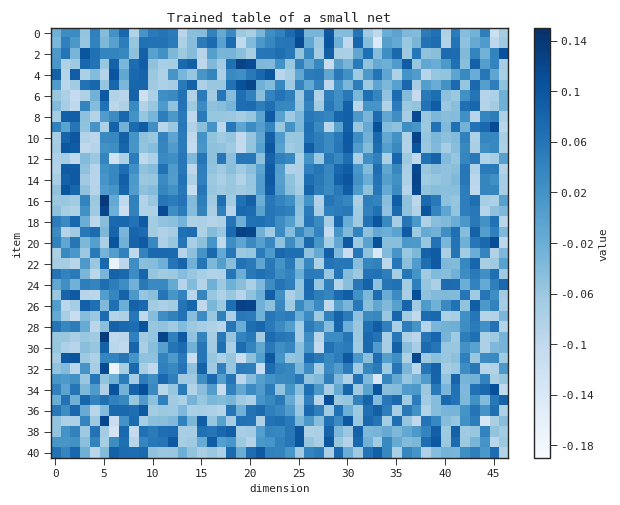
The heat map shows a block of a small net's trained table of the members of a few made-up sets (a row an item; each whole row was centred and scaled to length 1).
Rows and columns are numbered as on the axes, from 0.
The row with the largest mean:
2
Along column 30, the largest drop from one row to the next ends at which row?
21
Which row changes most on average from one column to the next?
32
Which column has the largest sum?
22
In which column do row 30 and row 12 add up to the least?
6
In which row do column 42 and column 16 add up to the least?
5
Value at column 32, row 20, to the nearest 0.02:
0
